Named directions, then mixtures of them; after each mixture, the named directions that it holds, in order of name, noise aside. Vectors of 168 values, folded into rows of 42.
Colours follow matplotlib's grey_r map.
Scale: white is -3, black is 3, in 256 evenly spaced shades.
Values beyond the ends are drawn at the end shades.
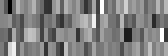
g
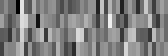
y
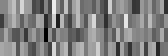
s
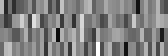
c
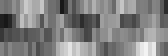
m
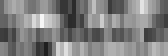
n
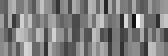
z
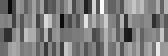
g, n, s.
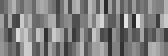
z.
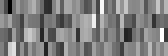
g.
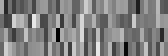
c.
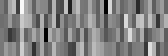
s, y, z.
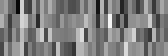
y.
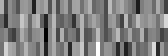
c, s, z.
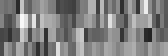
c, n, y.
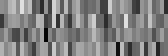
s.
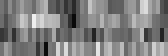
c, n.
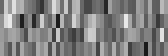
c, m, s.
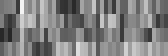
m, n, y.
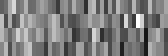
z.
